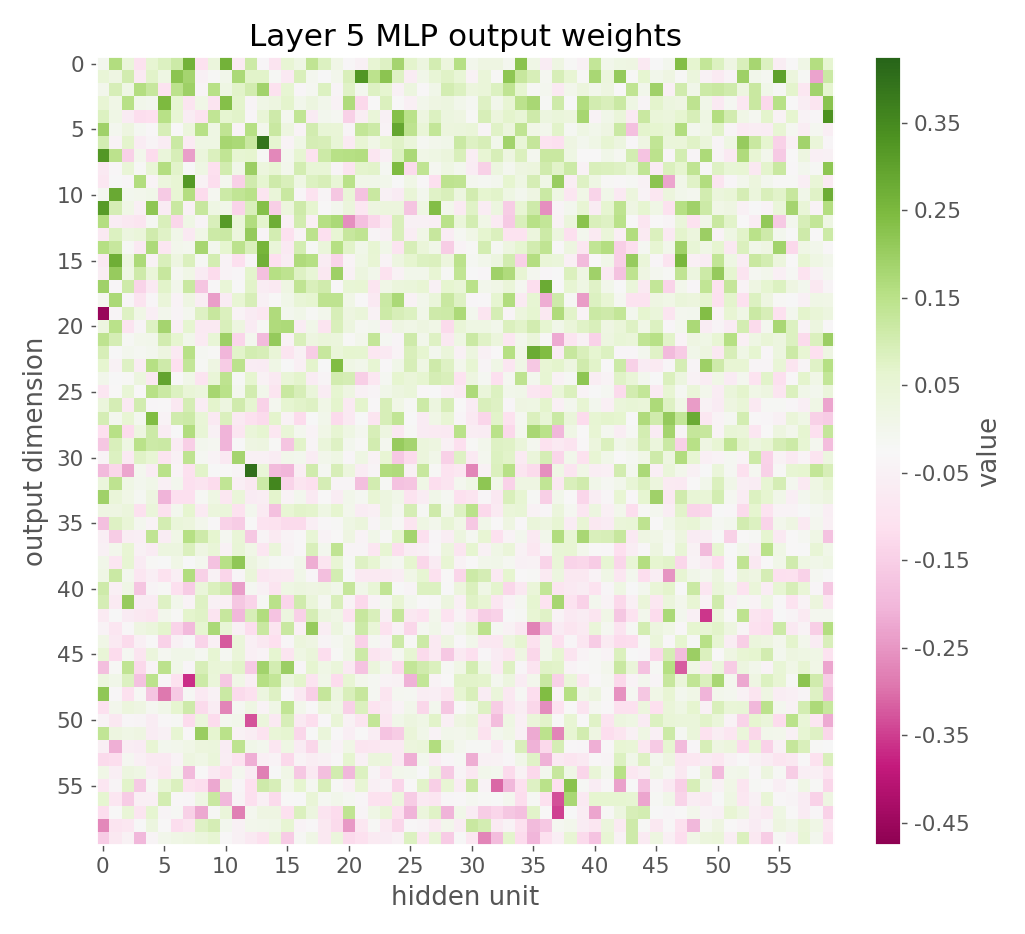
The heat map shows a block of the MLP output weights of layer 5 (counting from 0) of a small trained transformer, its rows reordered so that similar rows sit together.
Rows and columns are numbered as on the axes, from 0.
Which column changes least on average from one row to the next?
41
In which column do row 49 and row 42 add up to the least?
49
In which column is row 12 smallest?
20
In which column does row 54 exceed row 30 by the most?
37
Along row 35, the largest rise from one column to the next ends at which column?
1
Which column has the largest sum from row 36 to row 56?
46
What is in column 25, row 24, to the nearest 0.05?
0.05
